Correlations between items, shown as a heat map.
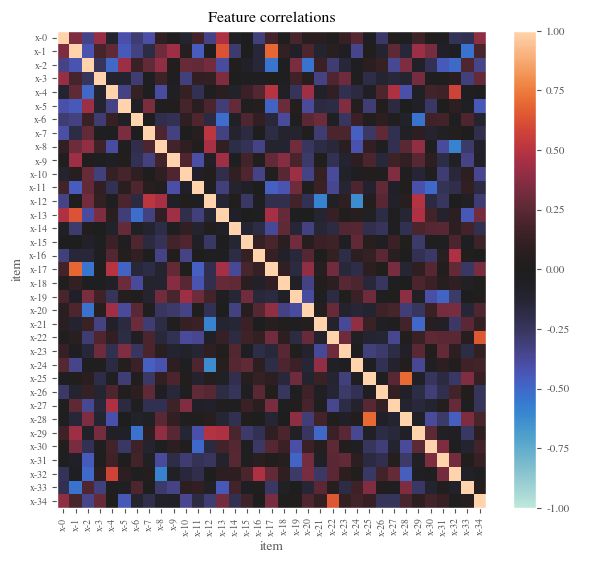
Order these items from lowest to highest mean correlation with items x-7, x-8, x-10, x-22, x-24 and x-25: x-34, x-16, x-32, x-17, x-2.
x-32, x-16, x-17, x-34, x-2
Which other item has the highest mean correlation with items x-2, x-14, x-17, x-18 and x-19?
x-10
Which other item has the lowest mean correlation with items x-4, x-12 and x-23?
x-21
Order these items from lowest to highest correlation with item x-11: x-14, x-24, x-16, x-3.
x-14, x-16, x-3, x-24
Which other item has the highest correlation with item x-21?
x-24
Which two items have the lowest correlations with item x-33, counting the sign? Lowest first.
x-1, x-13
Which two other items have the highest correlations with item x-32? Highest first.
x-4, x-16
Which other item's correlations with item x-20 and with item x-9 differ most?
x-18
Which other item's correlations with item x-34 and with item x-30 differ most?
x-28
